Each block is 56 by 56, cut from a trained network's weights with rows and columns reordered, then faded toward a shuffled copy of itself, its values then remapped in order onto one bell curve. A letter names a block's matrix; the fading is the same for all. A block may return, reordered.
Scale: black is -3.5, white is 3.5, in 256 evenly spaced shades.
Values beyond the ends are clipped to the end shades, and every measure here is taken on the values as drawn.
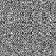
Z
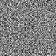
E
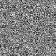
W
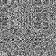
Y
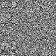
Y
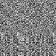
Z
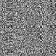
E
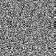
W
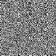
W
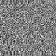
E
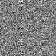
W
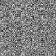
Z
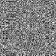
Z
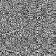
W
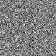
W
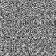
Y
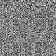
Y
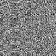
Y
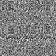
Y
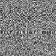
Z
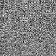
Z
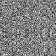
E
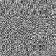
E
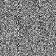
W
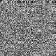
W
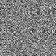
Y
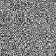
E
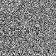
W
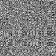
Z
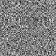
E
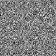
W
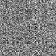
Z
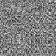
E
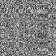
Y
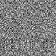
W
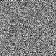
W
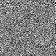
W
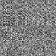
Z
